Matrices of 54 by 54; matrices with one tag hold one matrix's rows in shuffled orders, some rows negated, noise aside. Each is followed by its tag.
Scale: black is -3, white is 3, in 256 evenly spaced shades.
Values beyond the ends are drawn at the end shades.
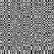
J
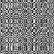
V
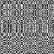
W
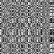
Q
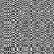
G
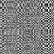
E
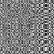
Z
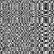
Z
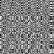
Q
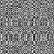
V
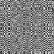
J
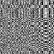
Z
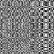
Z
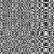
Z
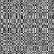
W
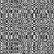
V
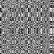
Q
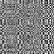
E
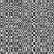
V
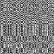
W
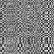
E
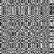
Q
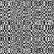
J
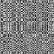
W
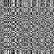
G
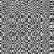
Q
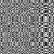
Z
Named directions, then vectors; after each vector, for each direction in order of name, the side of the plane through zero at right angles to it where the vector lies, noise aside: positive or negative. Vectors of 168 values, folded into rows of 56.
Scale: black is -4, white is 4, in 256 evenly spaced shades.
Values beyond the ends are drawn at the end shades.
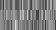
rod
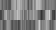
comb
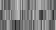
positive, negative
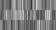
positive, positive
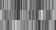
negative, positive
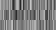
negative, negative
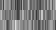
negative, positive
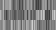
negative, negative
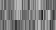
positive, negative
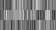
positive, positive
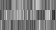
positive, positive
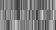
negative, positive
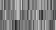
positive, negative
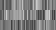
positive, positive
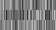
negative, negative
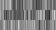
negative, negative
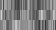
negative, positive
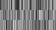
negative, positive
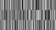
negative, negative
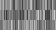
negative, negative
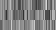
negative, negative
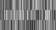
positive, positive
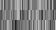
positive, negative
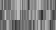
positive, negative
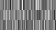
positive, positive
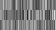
negative, negative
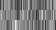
negative, positive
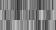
negative, positive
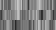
positive, negative
